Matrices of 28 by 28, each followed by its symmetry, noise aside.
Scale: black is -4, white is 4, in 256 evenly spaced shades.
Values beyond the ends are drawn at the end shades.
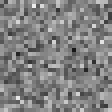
no symmetry.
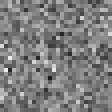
antisymmetric.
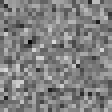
no symmetry.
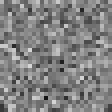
mirrored left to right.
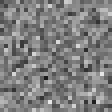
same after a half turn.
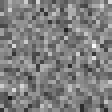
antisymmetric.
